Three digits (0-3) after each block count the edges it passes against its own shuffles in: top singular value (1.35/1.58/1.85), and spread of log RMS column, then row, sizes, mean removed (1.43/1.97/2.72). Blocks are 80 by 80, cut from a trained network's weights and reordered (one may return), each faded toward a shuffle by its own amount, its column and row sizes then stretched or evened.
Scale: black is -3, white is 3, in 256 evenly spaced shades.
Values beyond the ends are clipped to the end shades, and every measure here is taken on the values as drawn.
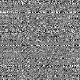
3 1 3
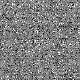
0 1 1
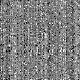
3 2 1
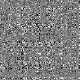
2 3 3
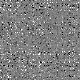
0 2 2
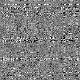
2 2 3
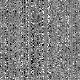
1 3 1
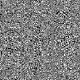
2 2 2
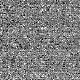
1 1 0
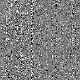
0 3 2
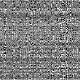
3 3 0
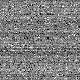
2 0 1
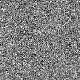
1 0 1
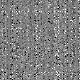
1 3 1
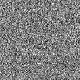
2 0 1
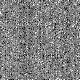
1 0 1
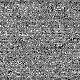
1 0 1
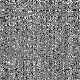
2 0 2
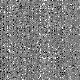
1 2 1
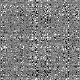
1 3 2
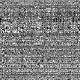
3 1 2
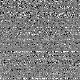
1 0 3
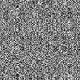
3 1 1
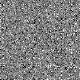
0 2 1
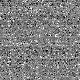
1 0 1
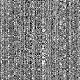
3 2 0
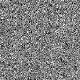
1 2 0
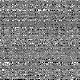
2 2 3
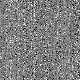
0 2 0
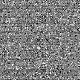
1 1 0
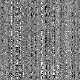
3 3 2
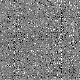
0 2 0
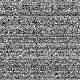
3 0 0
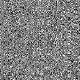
1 2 0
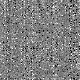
1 2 1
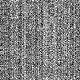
3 0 0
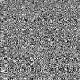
2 0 2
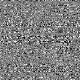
2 0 3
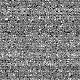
2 1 1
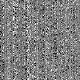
1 3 0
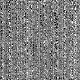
2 3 0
